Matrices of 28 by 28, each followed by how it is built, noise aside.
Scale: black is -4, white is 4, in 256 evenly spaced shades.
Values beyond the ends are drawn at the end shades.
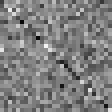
diagonal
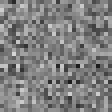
low rank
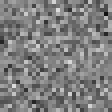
noise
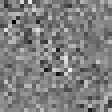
block diagonal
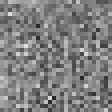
blocks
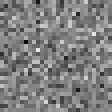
noise
